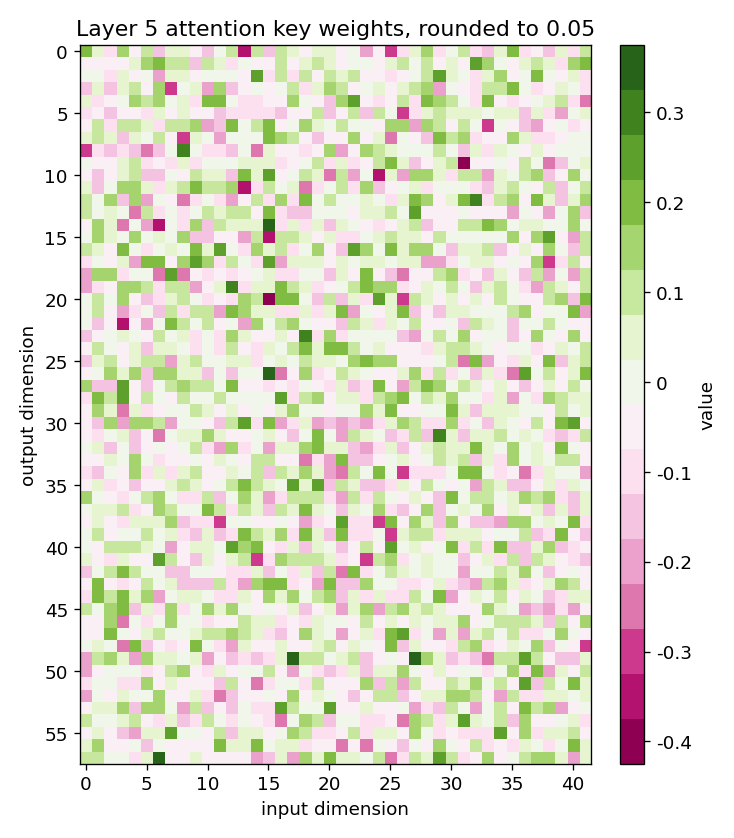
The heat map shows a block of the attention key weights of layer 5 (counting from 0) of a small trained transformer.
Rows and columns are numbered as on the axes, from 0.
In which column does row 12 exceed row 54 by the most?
16
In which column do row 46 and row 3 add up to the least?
10
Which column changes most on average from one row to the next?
26
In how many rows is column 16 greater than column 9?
21
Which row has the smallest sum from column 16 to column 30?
30
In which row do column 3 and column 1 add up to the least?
22
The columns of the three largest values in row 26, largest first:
15, 36, 41
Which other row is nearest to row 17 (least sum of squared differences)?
13
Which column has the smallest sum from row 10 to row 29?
5
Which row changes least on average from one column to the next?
24
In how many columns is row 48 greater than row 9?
15
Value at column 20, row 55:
-0.1
